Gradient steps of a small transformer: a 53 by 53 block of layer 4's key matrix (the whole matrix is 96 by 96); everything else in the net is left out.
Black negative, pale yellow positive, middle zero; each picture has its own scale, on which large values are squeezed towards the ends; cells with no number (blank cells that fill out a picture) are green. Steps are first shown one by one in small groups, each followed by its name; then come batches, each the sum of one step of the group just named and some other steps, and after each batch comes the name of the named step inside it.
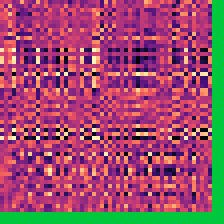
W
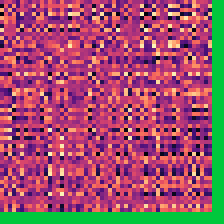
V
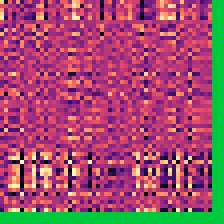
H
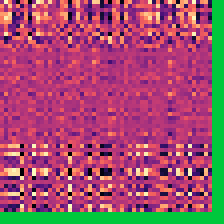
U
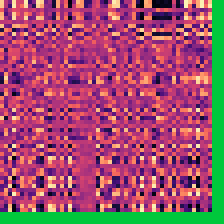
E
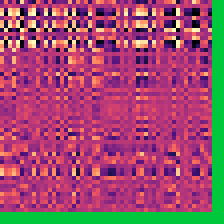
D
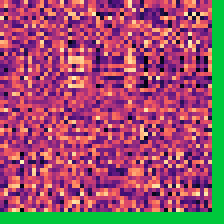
H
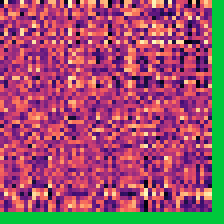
D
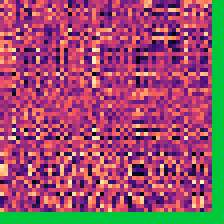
W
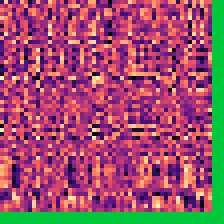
W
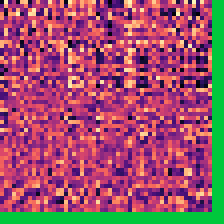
D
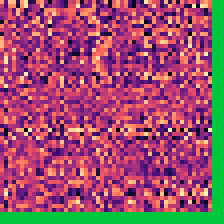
W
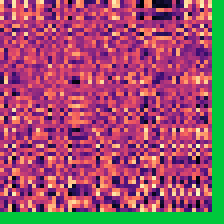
E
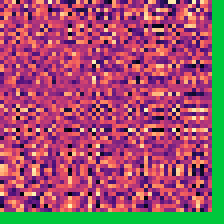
U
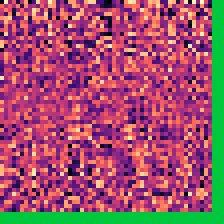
U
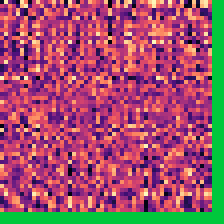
U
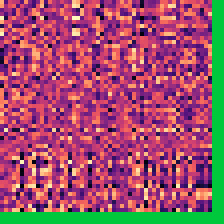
H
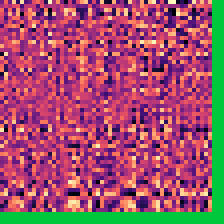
D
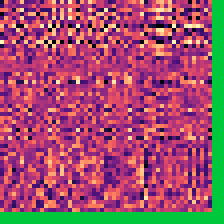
V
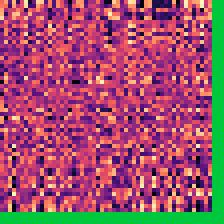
E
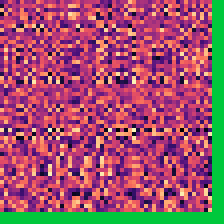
V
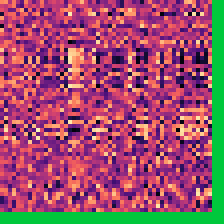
W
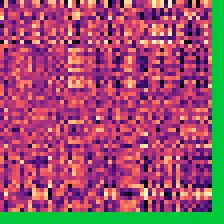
H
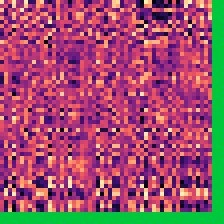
E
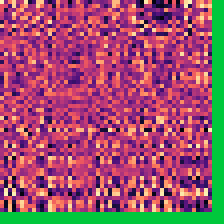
E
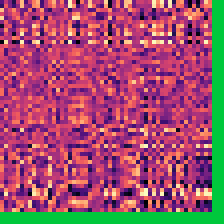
H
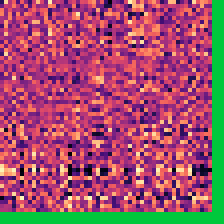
U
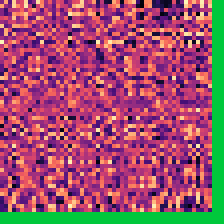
E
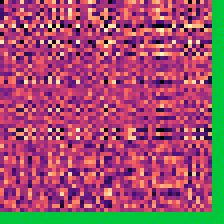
V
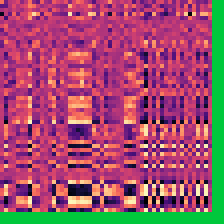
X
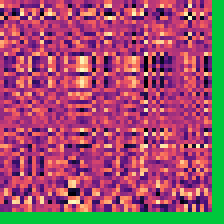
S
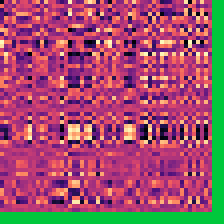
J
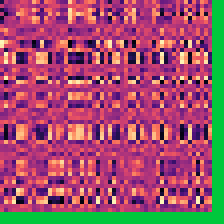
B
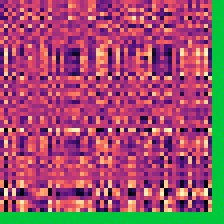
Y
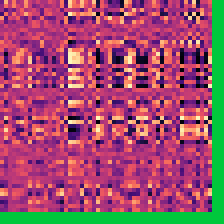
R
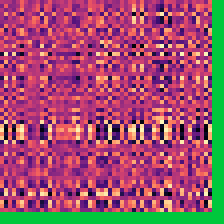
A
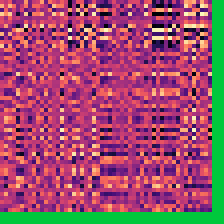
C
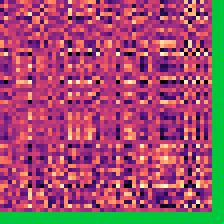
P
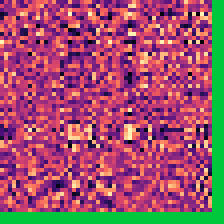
J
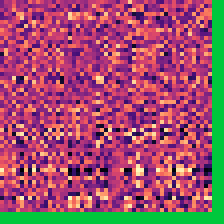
A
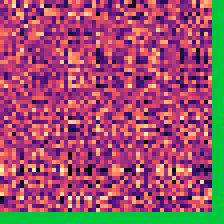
R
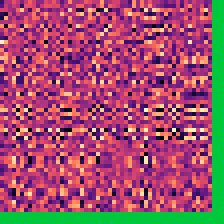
B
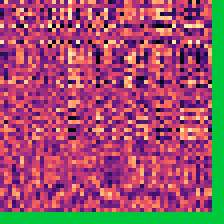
R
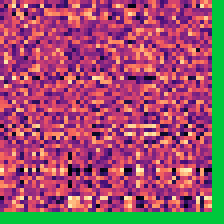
B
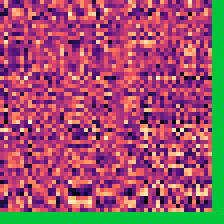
X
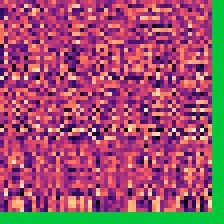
Y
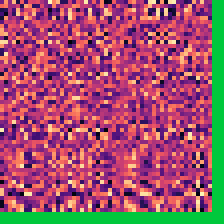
B
